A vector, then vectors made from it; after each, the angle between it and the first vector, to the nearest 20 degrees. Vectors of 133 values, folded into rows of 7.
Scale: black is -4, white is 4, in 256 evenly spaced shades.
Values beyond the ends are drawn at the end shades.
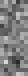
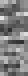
60 degrees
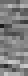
80 degrees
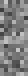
40 degrees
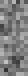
20 degrees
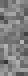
140 degrees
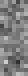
20 degrees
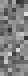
60 degrees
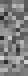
120 degrees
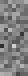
100 degrees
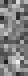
160 degrees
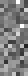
100 degrees
